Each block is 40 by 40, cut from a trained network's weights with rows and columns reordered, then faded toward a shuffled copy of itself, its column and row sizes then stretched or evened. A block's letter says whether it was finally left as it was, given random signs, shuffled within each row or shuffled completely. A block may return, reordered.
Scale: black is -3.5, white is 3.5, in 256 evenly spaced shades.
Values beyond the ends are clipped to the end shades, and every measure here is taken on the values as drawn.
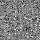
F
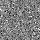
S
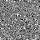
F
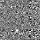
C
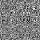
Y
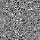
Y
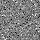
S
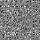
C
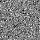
F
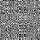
Y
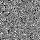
S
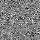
F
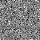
F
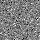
S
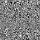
C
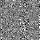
C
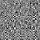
Y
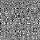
Y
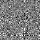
C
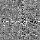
C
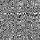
Y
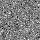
S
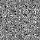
C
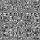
Y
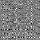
Y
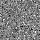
S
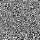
C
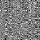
Y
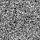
S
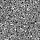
S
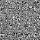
C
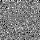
F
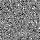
S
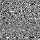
F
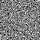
S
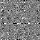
C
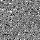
F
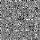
C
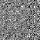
Y
